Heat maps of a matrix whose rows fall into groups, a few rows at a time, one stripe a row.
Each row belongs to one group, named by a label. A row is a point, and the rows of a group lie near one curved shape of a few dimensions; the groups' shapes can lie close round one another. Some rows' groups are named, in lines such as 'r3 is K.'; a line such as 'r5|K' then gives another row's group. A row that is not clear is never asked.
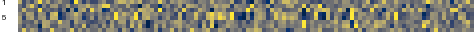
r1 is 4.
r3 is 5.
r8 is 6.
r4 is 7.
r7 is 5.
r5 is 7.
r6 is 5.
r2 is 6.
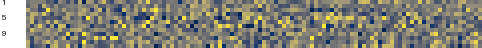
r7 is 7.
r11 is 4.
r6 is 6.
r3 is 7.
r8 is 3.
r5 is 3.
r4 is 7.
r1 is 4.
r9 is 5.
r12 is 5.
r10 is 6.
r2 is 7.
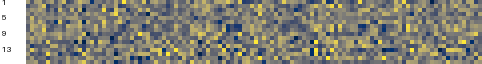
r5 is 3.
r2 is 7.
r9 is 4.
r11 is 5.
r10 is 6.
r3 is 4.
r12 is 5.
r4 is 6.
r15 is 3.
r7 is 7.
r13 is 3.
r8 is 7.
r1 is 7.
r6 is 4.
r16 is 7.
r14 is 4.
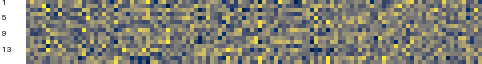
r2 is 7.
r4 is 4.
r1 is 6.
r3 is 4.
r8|4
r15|3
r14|4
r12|4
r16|6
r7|7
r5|4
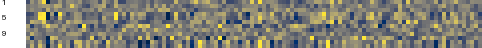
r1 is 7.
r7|4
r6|7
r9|3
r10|5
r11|6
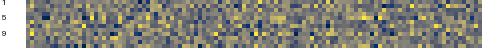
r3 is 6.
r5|5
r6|3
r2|3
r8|3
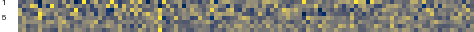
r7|6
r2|7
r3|4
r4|7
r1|5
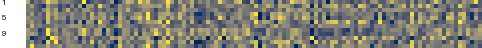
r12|6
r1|4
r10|5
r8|7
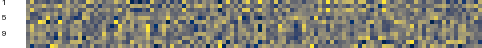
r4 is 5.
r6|7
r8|6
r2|4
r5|4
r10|4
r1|3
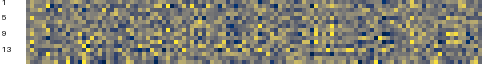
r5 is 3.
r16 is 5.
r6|4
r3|4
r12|4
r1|3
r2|5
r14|7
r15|5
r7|7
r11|3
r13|3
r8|5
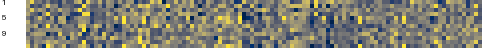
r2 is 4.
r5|7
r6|7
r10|6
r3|6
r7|7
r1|3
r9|4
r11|4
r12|7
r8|4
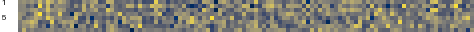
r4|5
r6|4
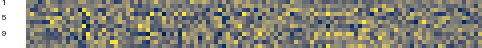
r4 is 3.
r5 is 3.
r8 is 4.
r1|7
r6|5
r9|3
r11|6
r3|5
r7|4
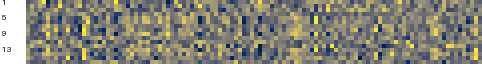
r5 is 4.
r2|6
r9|4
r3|3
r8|5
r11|4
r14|4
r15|5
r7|5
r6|4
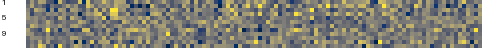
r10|6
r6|7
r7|3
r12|7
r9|5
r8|4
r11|5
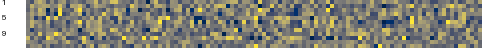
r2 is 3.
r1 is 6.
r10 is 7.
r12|5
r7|3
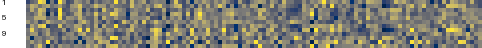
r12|6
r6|7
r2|3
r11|5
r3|4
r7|7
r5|4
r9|7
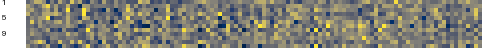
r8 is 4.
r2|5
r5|5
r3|5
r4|4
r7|3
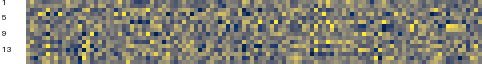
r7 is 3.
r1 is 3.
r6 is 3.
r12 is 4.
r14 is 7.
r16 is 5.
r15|5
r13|4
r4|7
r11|3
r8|3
